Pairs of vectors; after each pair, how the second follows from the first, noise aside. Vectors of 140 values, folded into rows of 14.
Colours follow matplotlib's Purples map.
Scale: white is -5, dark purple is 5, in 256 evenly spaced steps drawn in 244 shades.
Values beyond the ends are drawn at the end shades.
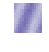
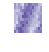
copied.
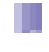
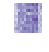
wrapped around.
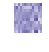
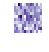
reversed, scaled up.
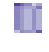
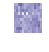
wrapped around, negated, partly zeroed.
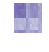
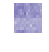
shrunk.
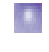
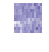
wrapped around, negated, partly zeroed.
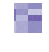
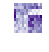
scaled up.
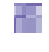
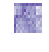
copied.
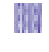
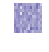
wrapped around, negated, partly zeroed.
